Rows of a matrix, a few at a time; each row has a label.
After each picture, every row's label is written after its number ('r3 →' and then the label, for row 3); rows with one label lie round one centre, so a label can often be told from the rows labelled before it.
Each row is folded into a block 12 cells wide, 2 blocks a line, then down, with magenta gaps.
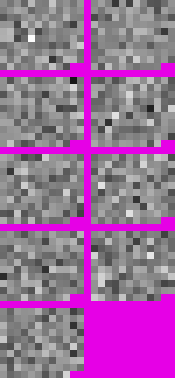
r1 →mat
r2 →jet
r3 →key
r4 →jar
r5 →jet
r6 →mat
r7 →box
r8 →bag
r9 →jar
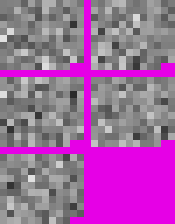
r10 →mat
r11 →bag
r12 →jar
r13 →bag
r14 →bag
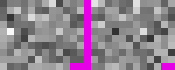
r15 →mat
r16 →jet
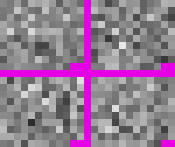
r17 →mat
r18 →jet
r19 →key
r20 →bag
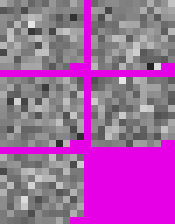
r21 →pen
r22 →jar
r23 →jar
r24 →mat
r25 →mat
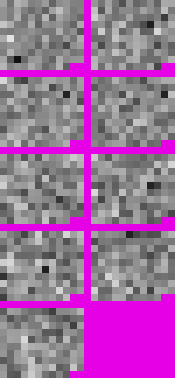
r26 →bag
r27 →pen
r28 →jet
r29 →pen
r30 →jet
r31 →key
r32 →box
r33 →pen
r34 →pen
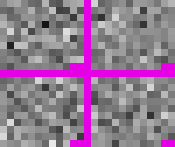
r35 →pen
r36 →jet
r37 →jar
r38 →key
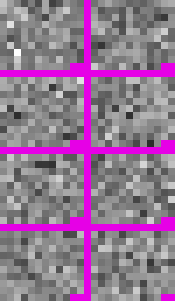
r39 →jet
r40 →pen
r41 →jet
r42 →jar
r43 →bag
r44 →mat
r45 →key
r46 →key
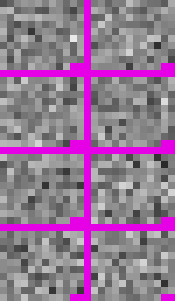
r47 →jar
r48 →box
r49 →bag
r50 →key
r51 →key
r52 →bag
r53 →mat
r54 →box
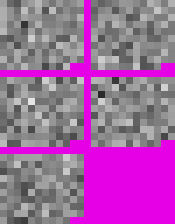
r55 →jar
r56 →key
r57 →pen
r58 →jet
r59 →mat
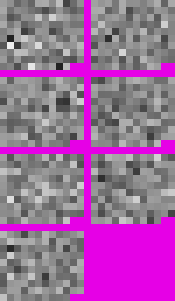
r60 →jar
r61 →box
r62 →key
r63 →jar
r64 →jar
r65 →jar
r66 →jet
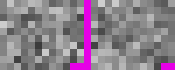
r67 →bag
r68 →bag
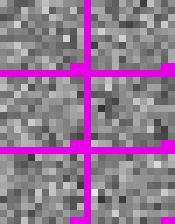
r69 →jet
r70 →box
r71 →jet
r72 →bag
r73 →box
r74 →key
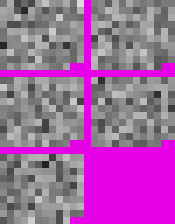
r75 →box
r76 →bag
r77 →jet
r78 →key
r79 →jar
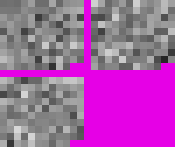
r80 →key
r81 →jet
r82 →jet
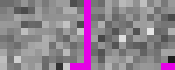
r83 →jar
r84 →mat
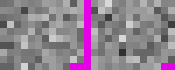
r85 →box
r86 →mat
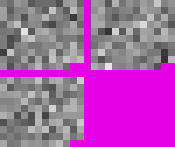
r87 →pen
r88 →bag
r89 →box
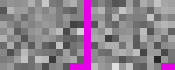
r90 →mat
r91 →box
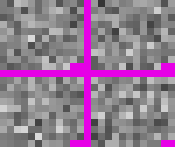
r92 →mat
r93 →key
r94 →mat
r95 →box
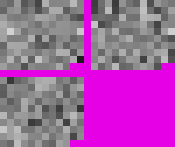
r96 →mat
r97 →mat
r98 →key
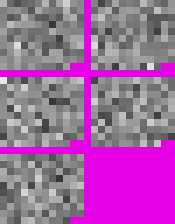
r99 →jet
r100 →key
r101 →jet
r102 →jar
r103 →pen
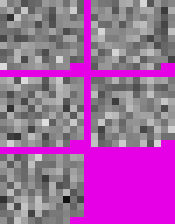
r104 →jet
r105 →mat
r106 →bag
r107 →jar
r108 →box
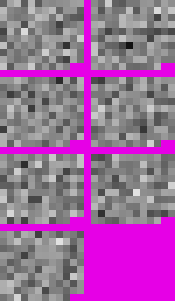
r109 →pen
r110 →key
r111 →pen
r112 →mat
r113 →key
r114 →jar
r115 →bag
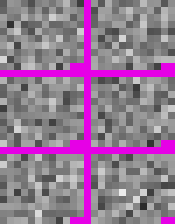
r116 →jar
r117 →key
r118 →mat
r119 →jar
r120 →box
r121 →key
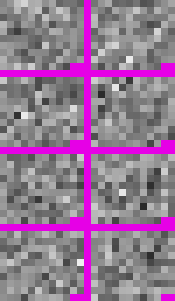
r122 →bag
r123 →pen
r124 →pen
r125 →jet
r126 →key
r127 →key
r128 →mat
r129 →key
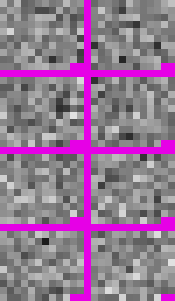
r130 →mat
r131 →box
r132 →key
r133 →jar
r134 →pen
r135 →bag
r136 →jar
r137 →jar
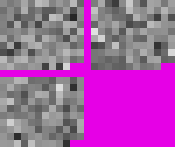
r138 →jar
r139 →box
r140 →bag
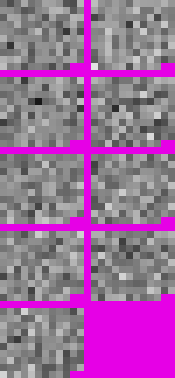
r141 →key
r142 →jet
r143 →box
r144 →box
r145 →mat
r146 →mat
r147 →box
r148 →jet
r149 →bag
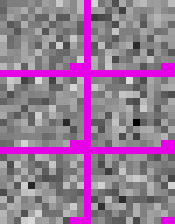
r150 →key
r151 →jet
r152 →box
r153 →box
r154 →pen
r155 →mat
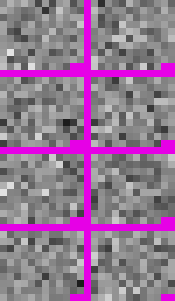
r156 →bag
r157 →jar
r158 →box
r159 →box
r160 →mat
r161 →box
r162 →jet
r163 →jet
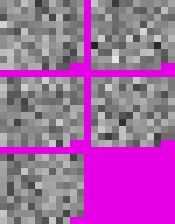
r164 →bag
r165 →box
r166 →jar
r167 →bag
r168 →jar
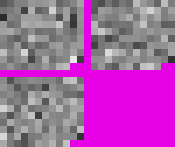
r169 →mat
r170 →mat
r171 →jar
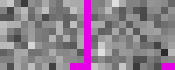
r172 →jet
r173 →bag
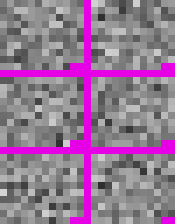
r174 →bag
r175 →jet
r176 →jar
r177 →jar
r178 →key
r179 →bag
